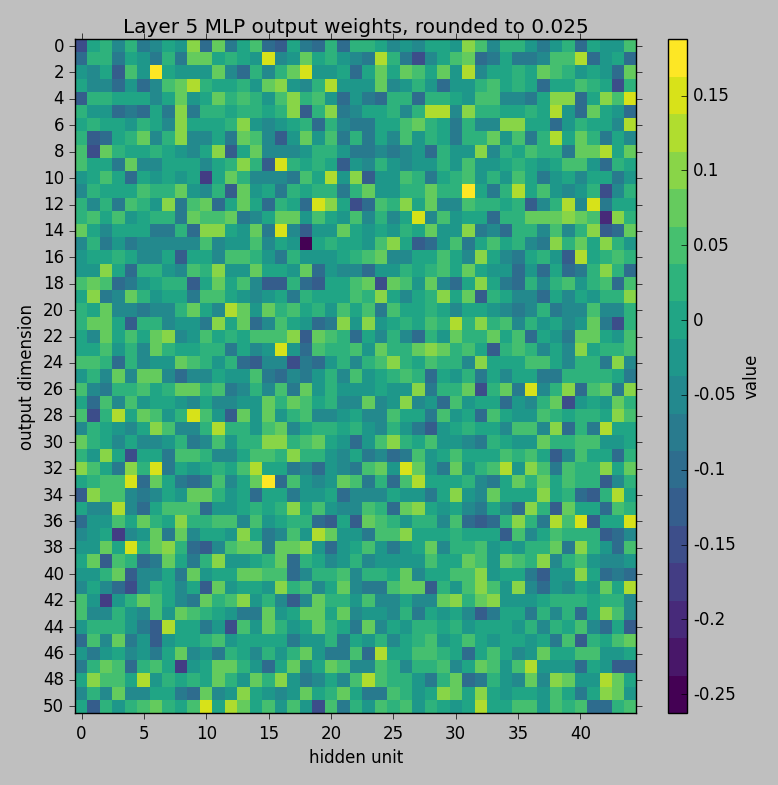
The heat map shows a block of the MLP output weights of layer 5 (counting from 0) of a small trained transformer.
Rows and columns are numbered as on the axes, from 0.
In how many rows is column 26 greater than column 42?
24
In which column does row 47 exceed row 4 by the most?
36
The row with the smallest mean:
0
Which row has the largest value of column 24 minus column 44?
1
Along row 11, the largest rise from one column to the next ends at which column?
13
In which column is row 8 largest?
42
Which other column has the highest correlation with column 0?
41
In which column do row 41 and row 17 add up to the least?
4
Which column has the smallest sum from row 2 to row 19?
15
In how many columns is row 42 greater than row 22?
21
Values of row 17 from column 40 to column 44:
-0.075 0.025 0.1 0.025 -0.1
